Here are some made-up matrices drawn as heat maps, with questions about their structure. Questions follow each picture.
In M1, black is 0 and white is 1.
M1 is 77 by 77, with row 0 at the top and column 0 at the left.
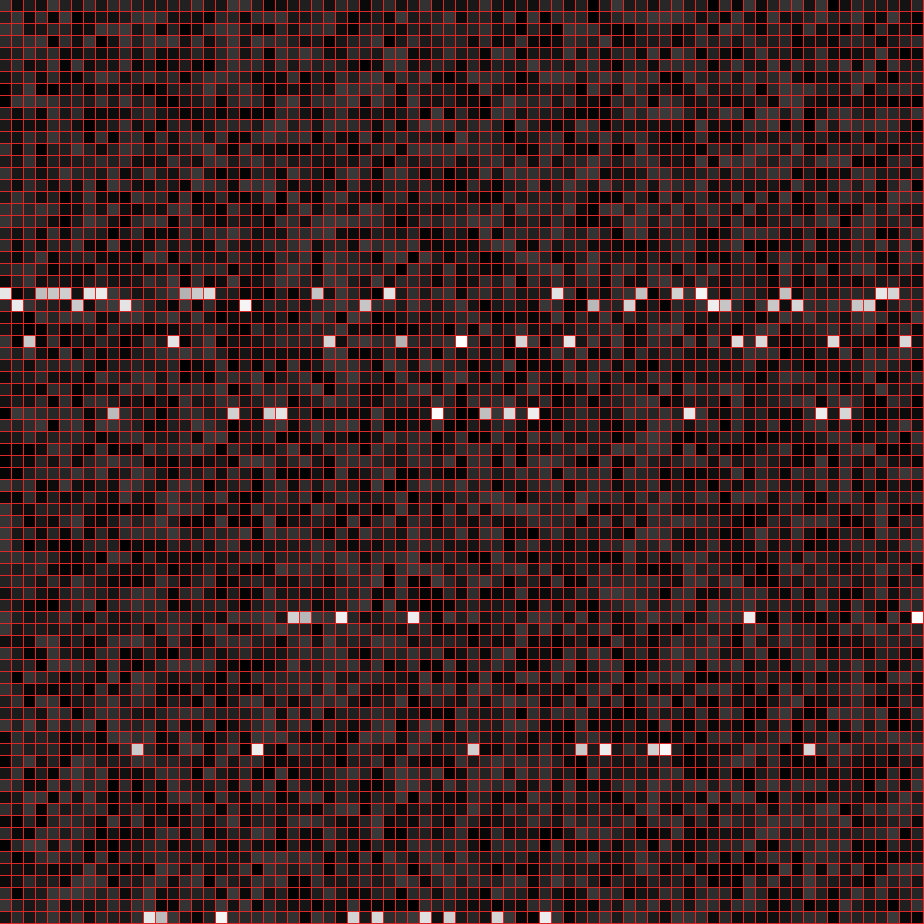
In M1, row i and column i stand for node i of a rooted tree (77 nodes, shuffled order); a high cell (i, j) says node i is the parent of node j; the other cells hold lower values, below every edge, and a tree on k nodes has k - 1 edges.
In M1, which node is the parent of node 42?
34
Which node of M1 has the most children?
24
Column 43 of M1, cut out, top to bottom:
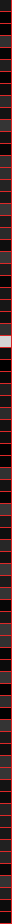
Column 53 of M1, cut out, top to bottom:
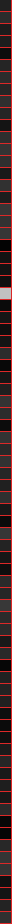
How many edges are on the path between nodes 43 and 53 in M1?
4
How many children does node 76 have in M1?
9
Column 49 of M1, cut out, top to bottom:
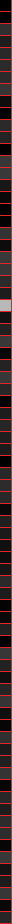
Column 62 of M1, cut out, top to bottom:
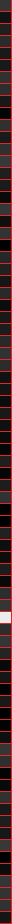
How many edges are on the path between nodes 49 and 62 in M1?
3
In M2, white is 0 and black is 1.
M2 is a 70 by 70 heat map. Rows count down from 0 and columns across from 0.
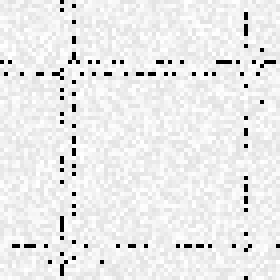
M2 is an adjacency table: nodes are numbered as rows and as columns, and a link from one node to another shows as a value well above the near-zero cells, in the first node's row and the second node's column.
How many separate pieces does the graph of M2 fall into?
4
